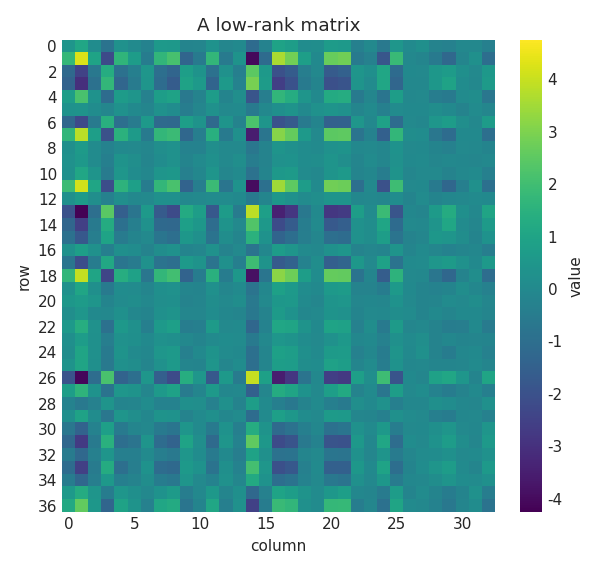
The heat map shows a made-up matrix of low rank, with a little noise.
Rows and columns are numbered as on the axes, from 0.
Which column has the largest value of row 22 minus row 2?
1
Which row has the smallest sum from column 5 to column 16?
26
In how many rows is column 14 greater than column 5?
14
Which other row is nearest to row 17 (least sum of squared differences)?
33
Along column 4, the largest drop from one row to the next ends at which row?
2
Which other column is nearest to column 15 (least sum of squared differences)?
22
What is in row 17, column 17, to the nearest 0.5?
-1.5
